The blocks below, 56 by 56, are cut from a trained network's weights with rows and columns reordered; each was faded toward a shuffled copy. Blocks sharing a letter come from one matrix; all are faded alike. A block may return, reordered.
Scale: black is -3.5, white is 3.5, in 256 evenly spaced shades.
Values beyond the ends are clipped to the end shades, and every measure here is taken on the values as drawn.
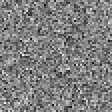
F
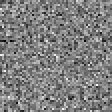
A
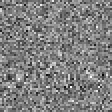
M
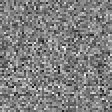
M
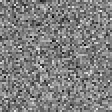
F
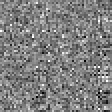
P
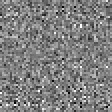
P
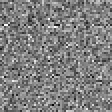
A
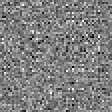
P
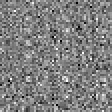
P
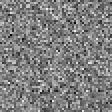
A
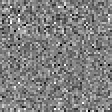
P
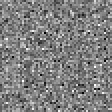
P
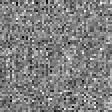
P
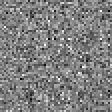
P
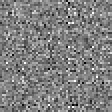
P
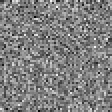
A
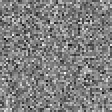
A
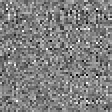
P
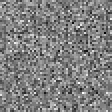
M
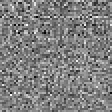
M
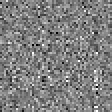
P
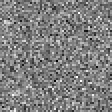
F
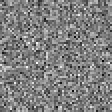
A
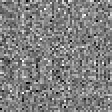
P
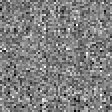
P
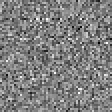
A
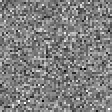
F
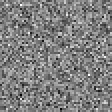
F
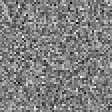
F
